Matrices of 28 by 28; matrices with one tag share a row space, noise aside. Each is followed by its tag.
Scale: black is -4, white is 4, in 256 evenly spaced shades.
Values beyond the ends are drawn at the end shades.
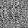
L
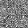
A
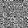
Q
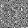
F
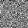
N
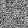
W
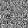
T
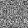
Q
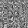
L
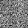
N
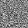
Q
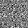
L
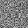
F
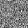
F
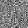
F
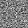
A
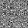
Q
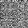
N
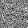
W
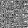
W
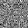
Q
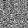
Q
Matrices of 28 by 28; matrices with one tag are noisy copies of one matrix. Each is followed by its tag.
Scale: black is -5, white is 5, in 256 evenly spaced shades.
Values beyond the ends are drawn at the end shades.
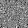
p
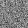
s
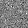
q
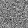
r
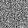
s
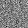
s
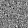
p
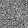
r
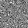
p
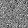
p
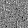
s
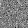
p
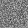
r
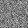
q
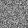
q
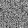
s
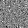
s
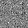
q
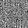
s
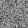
p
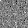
p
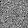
q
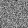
p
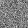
p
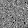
p
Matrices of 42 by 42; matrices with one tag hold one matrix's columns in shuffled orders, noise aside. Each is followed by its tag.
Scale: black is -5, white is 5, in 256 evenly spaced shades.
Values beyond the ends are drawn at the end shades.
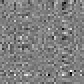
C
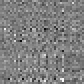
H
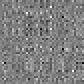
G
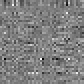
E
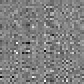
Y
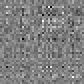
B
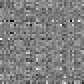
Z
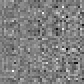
G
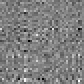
H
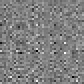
Y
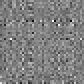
Z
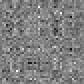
G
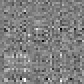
H
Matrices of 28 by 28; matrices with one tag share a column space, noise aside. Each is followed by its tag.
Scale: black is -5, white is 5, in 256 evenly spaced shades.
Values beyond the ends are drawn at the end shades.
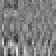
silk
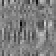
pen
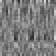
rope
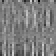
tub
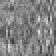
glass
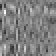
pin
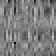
rope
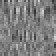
rope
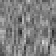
glass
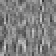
glass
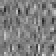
pin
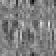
pen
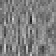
glass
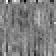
tub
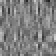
rope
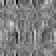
pen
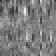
rope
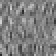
pin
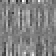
tub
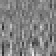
silk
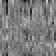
rope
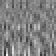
silk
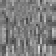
glass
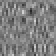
pin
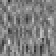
glass
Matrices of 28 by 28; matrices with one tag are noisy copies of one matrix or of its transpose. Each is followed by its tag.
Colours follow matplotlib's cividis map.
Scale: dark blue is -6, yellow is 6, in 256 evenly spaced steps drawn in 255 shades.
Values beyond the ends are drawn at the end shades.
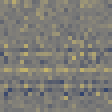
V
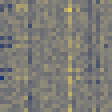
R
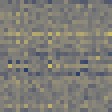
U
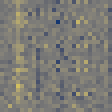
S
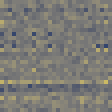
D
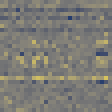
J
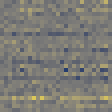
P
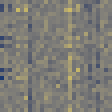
R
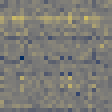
S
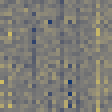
P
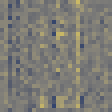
J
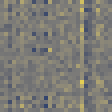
D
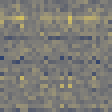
S
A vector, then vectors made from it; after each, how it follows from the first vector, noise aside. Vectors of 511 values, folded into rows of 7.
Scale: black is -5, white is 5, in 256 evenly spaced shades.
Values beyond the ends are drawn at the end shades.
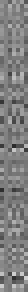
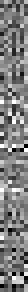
negated, scaled up.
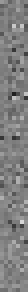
wrapped around, partly zeroed.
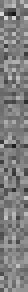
reversed.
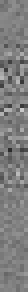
wrapped around, partly zeroed.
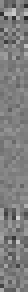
reversed, negated, partly zeroed.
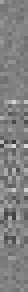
reversed, negated, partly zeroed.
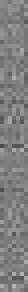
shrunk.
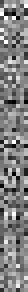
reversed, scaled up.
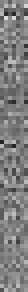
reversed.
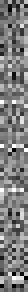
negated, scaled up.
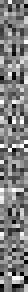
negated, scaled up.
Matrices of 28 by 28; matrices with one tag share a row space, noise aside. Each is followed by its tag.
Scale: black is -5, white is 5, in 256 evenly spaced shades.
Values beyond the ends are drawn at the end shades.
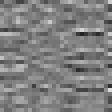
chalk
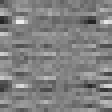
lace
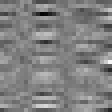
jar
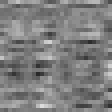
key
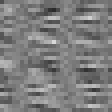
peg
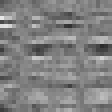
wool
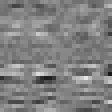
key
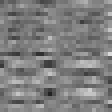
key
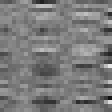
jar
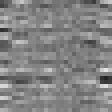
lace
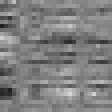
wool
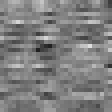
key
